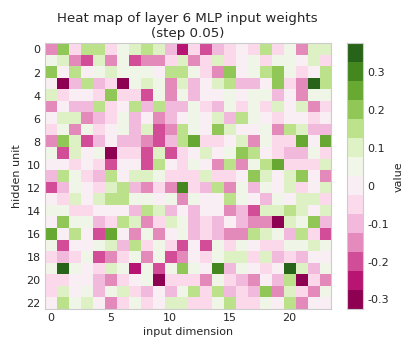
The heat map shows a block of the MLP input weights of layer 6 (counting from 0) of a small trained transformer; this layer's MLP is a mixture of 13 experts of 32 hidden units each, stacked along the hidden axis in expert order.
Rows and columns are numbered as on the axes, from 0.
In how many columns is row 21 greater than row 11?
8
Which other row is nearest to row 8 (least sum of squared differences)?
6
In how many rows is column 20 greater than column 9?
14
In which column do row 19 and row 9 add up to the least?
7
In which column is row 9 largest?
16
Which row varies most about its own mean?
3
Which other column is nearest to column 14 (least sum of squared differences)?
20
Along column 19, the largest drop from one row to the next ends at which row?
15
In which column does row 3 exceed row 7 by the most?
22
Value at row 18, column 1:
-0.1
